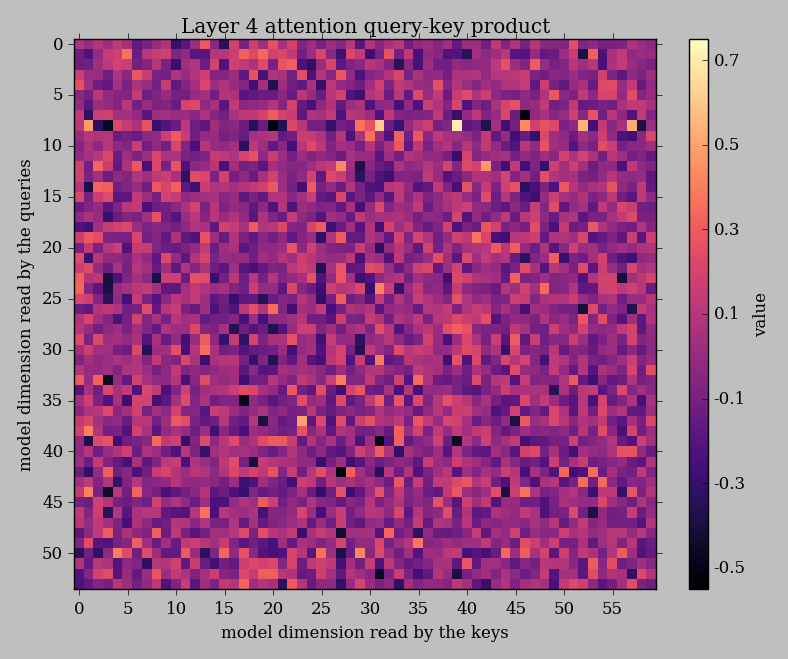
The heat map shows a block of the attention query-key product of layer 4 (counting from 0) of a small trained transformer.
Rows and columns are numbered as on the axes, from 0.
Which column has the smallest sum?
17
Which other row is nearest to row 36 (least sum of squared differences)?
32
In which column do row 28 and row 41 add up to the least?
18
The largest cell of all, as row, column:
8, 39
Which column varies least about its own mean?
34
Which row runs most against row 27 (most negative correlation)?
1
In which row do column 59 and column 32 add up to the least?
13
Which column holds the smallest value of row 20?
31
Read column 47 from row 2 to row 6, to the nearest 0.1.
0.3 -0.1 -0.2 -0.1 0
